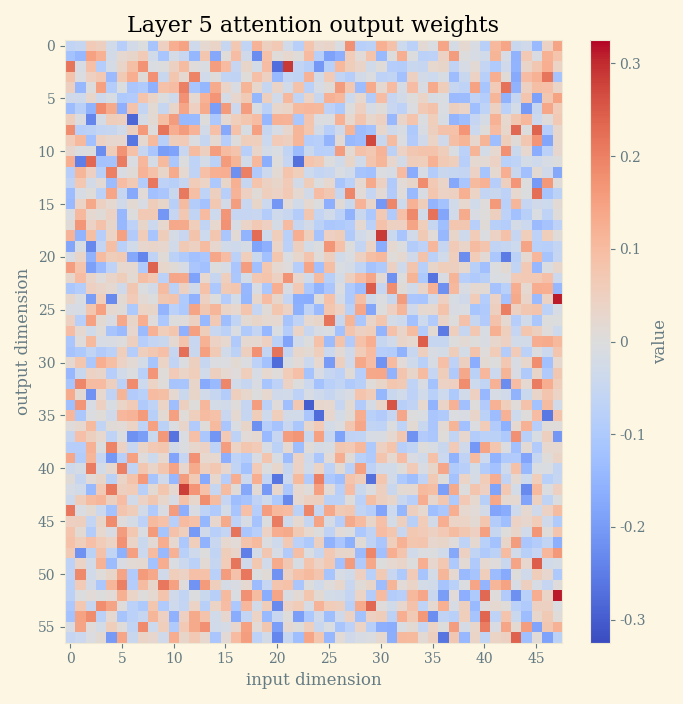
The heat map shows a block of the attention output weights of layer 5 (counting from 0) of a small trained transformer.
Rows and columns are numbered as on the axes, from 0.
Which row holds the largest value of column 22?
37
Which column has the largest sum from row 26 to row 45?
12
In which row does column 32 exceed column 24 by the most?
35
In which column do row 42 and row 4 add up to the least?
19
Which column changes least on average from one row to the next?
39
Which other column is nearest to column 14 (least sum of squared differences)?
26
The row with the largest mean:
8
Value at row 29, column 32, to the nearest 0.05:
-0.15
